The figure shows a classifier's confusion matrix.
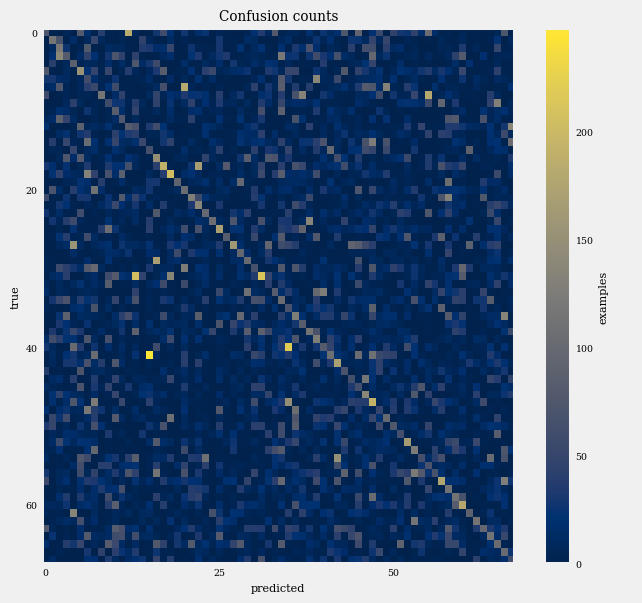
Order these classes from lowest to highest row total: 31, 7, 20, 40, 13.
13, 20, 40, 7, 31
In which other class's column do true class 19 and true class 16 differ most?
58
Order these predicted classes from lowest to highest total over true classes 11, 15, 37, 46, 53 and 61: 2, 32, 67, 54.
54, 67, 32, 2
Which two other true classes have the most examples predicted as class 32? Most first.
27, 16
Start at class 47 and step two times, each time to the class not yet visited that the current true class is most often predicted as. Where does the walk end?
57
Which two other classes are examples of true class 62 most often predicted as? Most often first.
53, 5
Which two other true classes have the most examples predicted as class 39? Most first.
6, 33
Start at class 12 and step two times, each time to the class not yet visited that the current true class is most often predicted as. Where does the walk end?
31
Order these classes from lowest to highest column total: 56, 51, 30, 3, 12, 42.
56, 51, 12, 30, 3, 42
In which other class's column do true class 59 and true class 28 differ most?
47
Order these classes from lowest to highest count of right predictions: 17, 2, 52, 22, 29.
29, 2, 22, 52, 17
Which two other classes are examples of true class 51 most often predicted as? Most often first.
65, 34
